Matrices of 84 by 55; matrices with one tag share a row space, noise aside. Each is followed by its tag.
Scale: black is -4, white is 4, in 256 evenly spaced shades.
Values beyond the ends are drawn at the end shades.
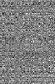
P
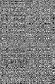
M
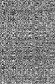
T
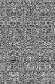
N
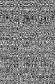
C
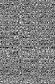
C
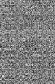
P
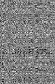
T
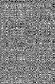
M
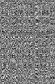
T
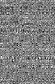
C
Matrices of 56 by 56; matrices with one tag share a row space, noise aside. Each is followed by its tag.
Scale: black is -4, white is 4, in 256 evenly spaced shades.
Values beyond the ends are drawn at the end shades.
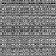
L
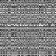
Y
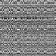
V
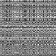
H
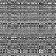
Y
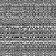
H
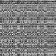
V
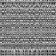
L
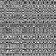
H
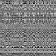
H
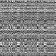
V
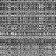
Y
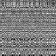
L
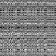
V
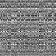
Y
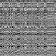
V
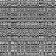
Y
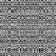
Y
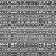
Y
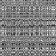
L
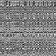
H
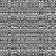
Y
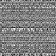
L
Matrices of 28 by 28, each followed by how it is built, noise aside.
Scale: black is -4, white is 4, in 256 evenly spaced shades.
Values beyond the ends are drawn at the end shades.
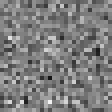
uneven rows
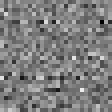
uneven rows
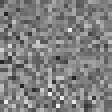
lower triangular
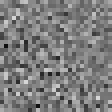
lower triangular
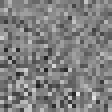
lower triangular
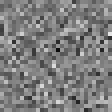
repeating columns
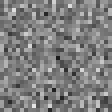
repeating columns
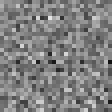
uneven rows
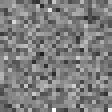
repeating columns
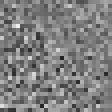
lower triangular
